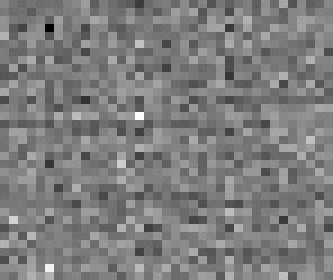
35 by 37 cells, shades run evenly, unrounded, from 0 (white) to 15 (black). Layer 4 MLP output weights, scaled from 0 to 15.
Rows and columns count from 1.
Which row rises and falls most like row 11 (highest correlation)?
28
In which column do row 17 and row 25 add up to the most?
16
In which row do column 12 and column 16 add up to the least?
15
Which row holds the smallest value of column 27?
29
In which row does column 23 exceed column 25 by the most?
11
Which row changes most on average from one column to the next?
4
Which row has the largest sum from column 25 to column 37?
13
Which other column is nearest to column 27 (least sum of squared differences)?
34
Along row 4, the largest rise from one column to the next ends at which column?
6
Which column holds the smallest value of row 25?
26
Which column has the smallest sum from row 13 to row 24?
14
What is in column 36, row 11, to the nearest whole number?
10
